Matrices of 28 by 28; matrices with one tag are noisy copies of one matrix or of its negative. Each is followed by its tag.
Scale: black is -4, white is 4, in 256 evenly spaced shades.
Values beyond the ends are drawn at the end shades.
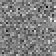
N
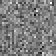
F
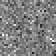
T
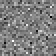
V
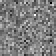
F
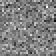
N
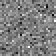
N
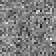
T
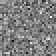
V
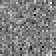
F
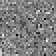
T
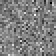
F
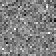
N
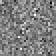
F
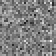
F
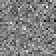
N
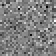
N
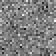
N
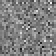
F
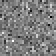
V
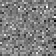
N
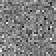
T
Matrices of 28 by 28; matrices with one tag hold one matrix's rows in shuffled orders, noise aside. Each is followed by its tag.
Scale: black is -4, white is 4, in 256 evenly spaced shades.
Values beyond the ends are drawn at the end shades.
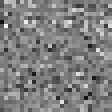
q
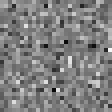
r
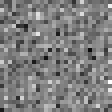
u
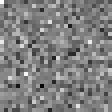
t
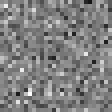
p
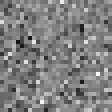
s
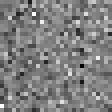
s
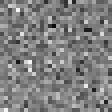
p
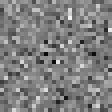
r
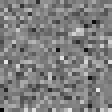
q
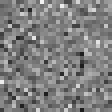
s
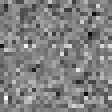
q
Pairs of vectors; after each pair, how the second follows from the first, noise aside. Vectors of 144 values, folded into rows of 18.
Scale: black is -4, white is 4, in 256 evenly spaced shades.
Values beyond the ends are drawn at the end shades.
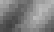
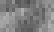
wrapped around, shrunk.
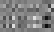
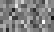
shuffled.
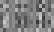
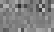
partly zeroed.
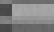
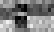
wrapped around, scaled up.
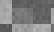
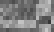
wrapped around.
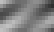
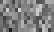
shuffled.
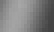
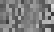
sign-scrambled.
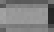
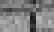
wrapped around.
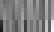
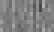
wrapped around, negated, shrunk.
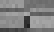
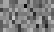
shuffled.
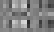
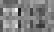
wrapped around.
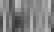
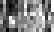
wrapped around, scaled up.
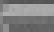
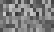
sign-scrambled.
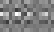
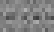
reversed, negated, shrunk.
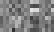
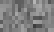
wrapped around, negated, shrunk.
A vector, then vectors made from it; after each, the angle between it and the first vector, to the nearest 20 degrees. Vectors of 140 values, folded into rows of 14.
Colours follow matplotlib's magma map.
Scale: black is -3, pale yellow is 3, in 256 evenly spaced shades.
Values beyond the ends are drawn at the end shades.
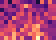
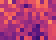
160 degrees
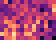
60 degrees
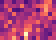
80 degrees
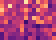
120 degrees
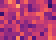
120 degrees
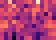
140 degrees
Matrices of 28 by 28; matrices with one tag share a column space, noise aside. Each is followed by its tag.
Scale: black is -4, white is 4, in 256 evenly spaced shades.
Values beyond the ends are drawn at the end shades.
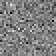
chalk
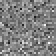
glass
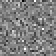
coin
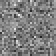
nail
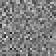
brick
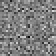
glass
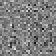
glass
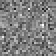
glass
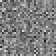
nail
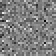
chalk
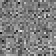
nail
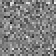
brick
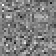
glass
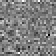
coin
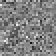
coin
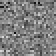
brick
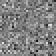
glass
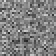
nail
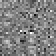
nail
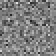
coin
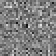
brick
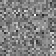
nail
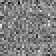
brick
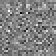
chalk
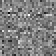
nail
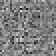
glass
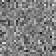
coin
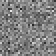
glass
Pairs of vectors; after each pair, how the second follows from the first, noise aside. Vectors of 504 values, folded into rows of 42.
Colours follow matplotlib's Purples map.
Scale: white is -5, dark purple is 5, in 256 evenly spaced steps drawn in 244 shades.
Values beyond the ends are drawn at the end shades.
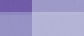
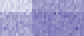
negated.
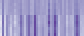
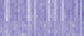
reversed, negated, shrunk.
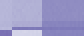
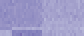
negated, shrunk.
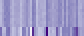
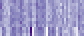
negated.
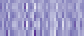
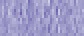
reversed, negated, shrunk.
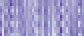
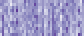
negated.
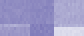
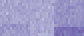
negated, shrunk.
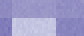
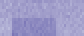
negated, shrunk.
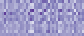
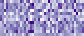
negated, scaled up.
